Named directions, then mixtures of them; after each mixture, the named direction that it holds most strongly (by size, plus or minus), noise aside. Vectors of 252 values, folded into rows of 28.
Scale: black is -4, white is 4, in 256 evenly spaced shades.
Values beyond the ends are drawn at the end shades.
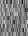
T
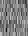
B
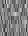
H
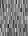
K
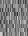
B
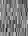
B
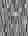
H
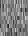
K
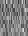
T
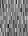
K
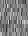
B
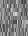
H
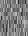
B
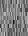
K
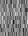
T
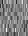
K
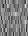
H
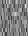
H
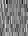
T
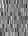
K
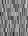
H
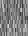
K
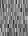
K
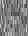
H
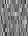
H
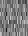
B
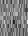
T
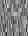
H
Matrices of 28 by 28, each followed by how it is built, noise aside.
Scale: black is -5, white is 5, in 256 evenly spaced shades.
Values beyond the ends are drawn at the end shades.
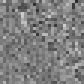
upper triangular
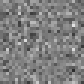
low rank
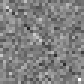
diagonal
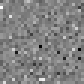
sparse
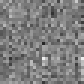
low rank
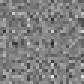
low rank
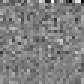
uneven rows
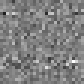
uneven rows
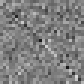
diagonal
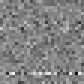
uneven rows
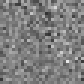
upper triangular
